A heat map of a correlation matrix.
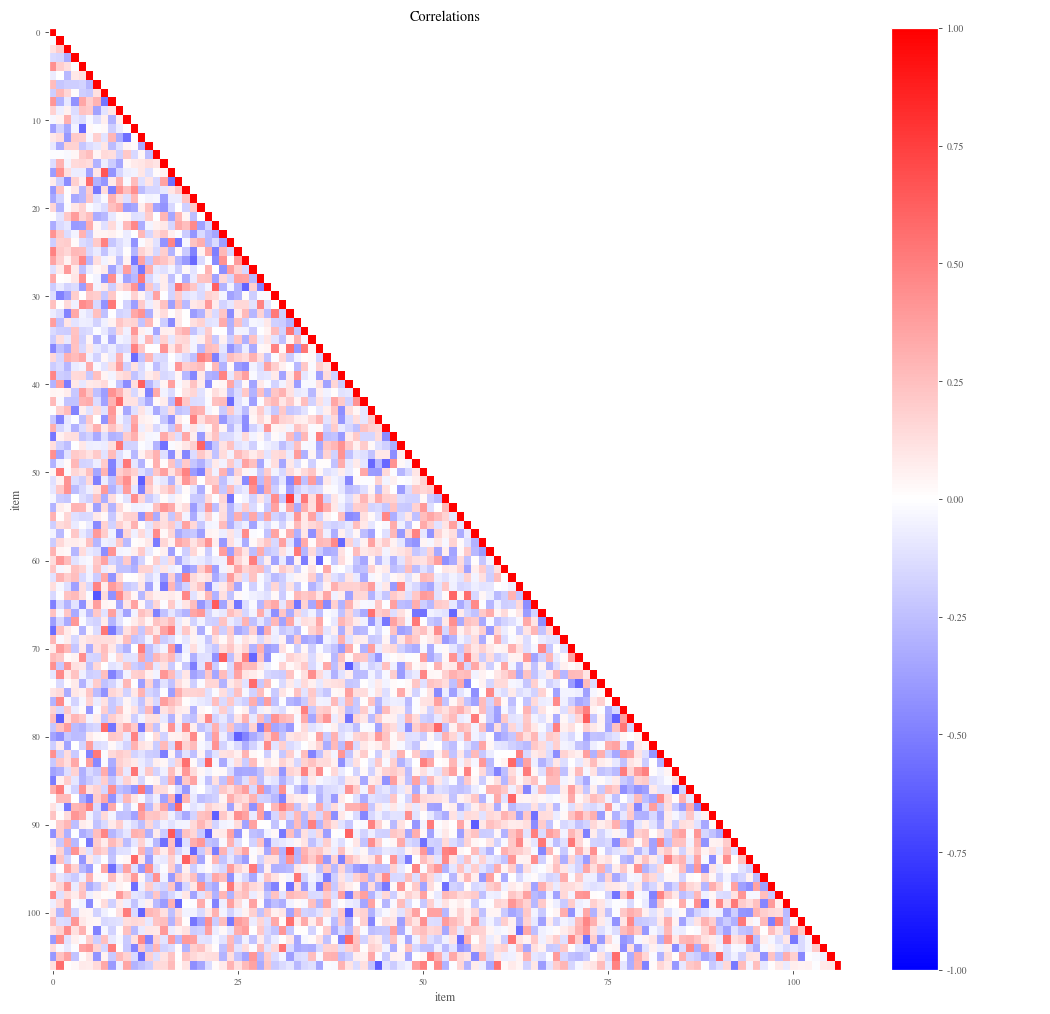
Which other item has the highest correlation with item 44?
19
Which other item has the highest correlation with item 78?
72
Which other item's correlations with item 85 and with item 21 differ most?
91
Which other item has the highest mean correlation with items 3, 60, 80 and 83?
62
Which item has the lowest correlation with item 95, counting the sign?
8
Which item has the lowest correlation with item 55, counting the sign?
103
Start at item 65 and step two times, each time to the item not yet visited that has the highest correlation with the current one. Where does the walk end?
29
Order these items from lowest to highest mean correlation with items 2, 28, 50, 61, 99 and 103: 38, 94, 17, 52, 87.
17, 38, 52, 94, 87
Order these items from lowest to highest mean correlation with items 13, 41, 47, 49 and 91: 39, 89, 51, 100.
89, 51, 100, 39
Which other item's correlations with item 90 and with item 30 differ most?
57
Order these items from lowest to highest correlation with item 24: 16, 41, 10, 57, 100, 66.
41, 100, 10, 57, 66, 16
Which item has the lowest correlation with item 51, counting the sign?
12
